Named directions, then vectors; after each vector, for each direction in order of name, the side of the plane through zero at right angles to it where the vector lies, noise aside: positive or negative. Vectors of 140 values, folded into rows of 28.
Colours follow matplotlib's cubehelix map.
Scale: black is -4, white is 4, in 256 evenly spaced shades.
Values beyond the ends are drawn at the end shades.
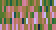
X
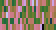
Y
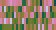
negative, negative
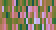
positive, negative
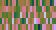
positive, negative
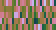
negative, positive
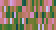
negative, negative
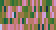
positive, positive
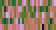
positive, positive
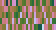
positive, negative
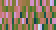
negative, positive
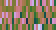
negative, positive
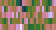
positive, positive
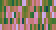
positive, positive
